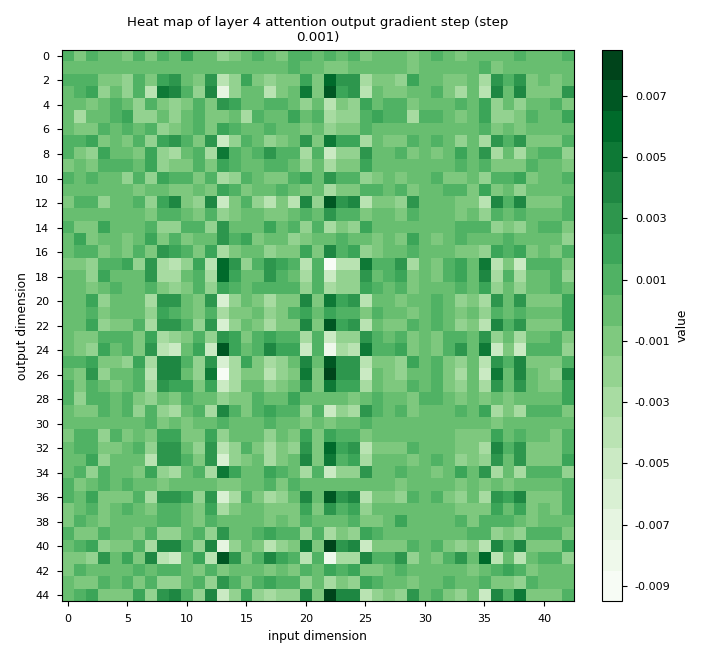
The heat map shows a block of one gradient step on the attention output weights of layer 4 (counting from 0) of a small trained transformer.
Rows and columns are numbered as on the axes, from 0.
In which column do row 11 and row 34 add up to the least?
22
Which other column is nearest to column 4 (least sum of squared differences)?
27
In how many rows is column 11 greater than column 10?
18
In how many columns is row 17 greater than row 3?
22
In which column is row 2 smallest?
13
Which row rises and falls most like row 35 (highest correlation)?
28
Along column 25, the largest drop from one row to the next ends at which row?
25
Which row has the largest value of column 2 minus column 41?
26
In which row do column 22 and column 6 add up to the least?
17
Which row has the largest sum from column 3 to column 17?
41
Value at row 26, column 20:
0.005
